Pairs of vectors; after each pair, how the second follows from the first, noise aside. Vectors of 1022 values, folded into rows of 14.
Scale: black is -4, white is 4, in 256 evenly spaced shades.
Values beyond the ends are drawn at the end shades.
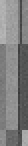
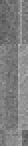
negated, shrunk.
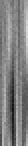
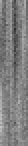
reversed, shrunk.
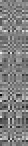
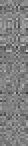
reversed, negated, shrunk.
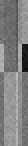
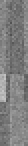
reversed, negated, shrunk.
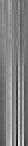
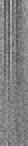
reversed, negated, shrunk.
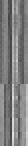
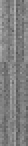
reversed, shrunk.
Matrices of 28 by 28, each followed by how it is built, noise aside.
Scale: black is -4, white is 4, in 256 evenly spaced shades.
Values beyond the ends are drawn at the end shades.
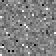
sparse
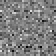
uneven rows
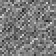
Hankel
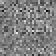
low rank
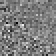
lower triangular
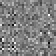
low rank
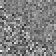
lower triangular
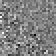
lower triangular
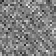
Toeplitz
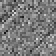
Hankel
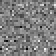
uneven rows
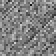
Hankel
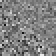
lower triangular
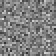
repeating rows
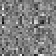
low rank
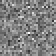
repeating rows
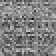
blocks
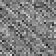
Toeplitz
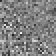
lower triangular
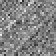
Hankel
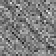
Toeplitz
